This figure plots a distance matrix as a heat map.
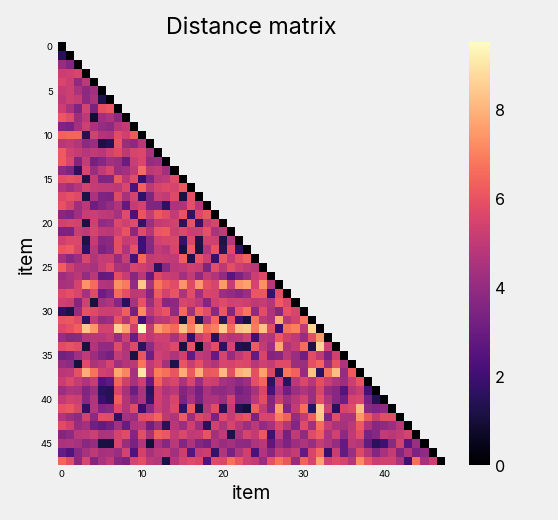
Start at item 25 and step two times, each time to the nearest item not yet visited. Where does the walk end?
18
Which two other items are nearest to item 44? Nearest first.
21, 26
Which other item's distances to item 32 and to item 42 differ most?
7
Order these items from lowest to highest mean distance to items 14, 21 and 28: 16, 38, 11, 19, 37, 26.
26, 38, 11, 19, 16, 37
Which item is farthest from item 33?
32
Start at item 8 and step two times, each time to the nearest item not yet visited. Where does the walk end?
29
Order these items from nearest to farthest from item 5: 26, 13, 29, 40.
40, 26, 13, 29
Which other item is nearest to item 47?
13
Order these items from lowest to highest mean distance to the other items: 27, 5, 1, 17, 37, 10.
5, 17, 1, 10, 27, 37
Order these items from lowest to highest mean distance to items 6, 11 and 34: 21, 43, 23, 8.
23, 43, 8, 21
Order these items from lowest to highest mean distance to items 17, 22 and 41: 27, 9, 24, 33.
33, 9, 24, 27
